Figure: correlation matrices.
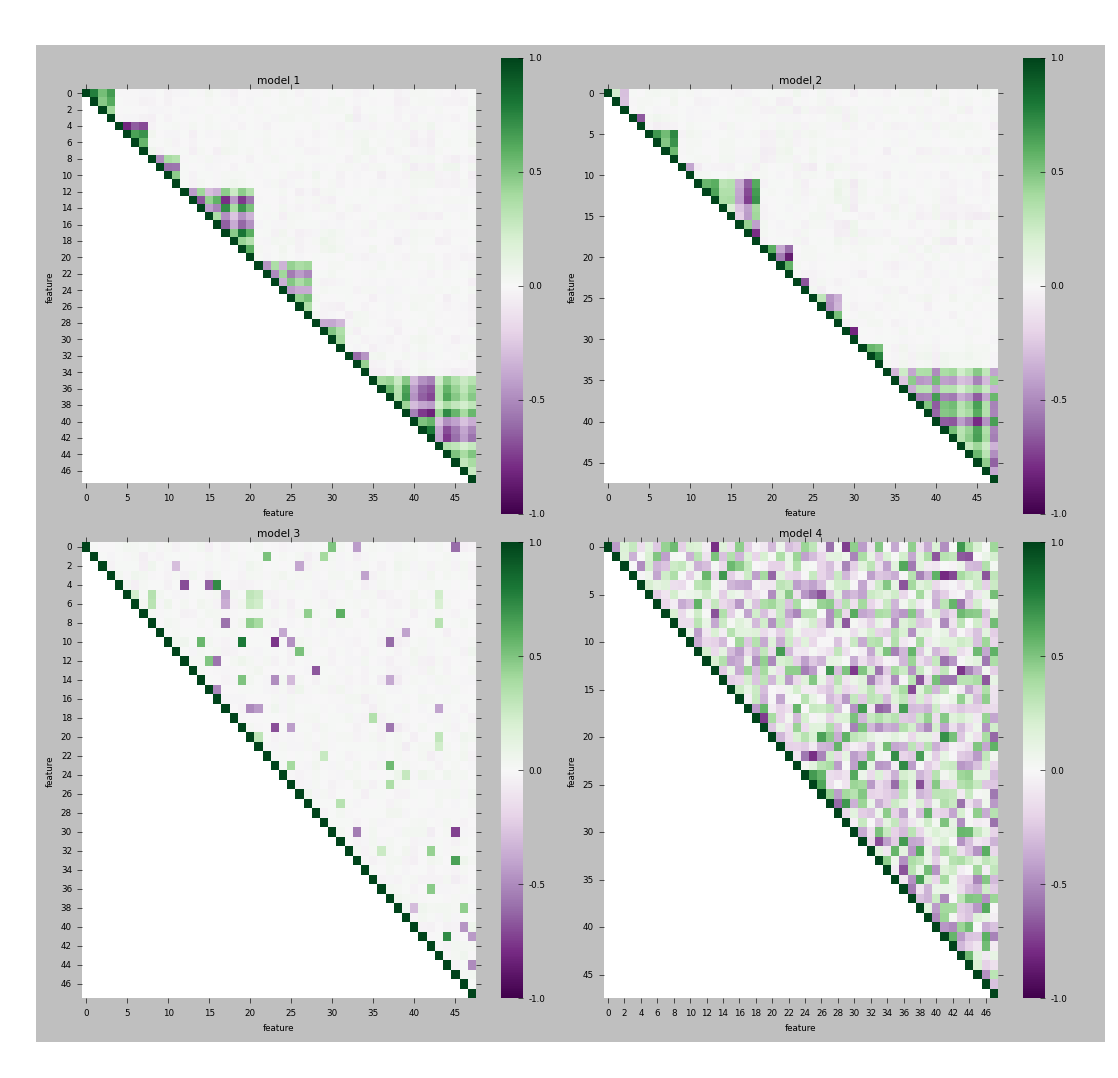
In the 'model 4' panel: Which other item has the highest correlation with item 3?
14
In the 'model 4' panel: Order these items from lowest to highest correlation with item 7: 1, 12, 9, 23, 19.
23, 1, 19, 9, 12
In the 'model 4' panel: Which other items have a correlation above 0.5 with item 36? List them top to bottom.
2, 17, 23, 31
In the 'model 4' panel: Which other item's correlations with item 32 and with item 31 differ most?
38
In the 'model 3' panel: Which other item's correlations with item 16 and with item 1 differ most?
4
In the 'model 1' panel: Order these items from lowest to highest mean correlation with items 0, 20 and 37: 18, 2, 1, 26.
26, 18, 2, 1
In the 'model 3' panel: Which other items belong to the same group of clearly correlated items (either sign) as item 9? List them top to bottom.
24, 39
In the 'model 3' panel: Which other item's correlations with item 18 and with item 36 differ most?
42
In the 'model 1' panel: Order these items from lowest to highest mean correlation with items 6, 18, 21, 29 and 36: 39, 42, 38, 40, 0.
42, 40, 0, 38, 39
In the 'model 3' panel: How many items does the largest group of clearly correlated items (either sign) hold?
7
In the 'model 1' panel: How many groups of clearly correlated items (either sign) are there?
8
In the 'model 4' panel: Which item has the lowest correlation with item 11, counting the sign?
35
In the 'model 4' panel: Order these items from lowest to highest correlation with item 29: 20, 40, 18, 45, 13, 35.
45, 40, 18, 35, 13, 20
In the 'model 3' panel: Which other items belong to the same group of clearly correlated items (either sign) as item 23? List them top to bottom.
10, 14, 19, 25, 37
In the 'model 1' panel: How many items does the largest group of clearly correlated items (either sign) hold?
13
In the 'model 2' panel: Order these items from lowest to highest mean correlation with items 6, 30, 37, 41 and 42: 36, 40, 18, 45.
40, 18, 36, 45
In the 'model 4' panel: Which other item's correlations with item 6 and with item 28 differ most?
27
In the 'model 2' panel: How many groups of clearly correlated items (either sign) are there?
11
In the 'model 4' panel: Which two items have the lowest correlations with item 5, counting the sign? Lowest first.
26, 25
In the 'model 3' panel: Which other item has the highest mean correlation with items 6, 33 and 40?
45
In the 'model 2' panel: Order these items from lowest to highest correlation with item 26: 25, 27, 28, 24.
27, 28, 24, 25
